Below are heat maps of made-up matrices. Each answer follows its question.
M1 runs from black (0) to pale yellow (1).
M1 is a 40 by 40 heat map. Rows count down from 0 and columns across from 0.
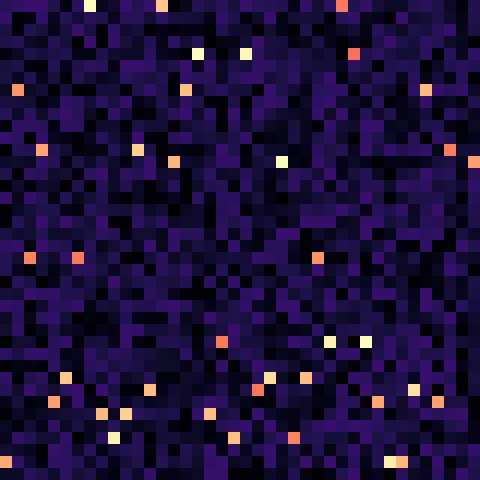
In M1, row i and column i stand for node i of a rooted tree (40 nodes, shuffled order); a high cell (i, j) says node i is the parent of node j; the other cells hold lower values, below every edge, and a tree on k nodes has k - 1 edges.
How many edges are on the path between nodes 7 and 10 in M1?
5
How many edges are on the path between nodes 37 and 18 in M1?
6
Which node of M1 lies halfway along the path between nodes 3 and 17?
32
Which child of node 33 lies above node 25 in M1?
31
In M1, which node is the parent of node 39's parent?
0
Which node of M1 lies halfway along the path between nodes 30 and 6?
38
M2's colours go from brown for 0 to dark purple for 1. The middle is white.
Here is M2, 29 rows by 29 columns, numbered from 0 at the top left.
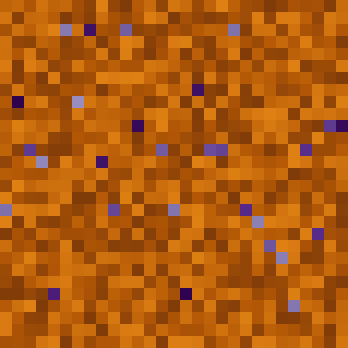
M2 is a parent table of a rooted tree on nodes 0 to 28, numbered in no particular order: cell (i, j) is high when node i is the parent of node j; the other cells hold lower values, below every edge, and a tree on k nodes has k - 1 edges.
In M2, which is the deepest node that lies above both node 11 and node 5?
2
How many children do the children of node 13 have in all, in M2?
2
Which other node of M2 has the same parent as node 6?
1
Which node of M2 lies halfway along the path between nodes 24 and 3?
12
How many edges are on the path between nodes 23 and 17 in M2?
4
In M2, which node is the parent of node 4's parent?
25
